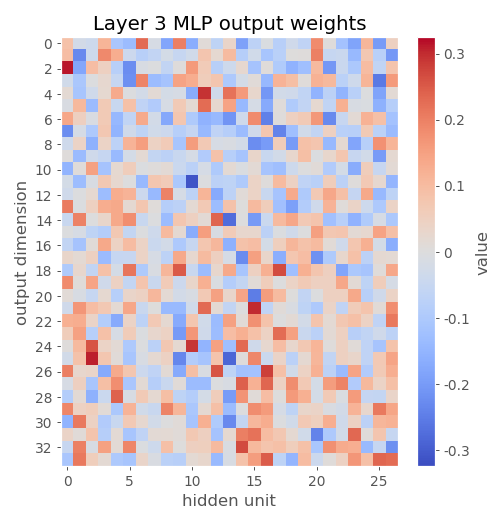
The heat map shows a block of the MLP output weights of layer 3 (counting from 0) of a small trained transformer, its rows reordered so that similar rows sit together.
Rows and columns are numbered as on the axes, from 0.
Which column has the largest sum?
15
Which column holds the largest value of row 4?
11
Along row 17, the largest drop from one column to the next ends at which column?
20
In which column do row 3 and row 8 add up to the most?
6
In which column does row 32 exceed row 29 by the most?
14
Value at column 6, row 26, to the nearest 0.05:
-0.05
